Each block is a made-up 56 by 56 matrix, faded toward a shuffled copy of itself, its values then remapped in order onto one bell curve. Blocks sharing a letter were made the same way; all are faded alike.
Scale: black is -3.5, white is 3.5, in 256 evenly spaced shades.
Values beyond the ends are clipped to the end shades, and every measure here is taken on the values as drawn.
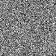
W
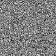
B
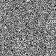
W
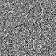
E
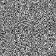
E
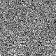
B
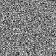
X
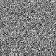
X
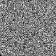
E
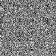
E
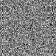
E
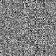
E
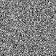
B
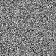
W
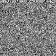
B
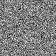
W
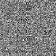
E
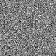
X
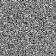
B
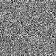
B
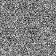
B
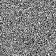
W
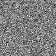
W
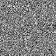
B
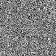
X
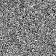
W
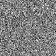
X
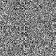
E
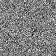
W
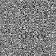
E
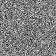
W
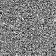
X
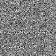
B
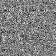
B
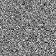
B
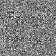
B
